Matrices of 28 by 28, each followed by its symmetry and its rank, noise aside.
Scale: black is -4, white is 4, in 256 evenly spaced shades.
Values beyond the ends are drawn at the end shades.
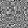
no symmetry, rank four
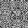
no symmetry, rank five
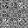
symmetric, rank three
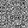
no symmetry, rank five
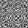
symmetric, rank three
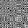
symmetric, rank four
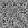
symmetric, rank four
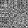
symmetric, rank three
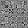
symmetric, rank three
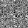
no symmetry, rank four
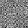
no symmetry, rank four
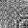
symmetric, rank three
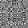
no symmetry, rank five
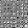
symmetric, rank four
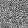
no symmetry, rank five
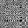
symmetric, rank three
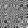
symmetric, rank three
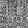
no symmetry, rank four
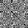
symmetric, rank three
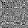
no symmetry, rank four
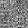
no symmetry, rank four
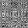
no symmetry, rank four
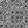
symmetric, rank four
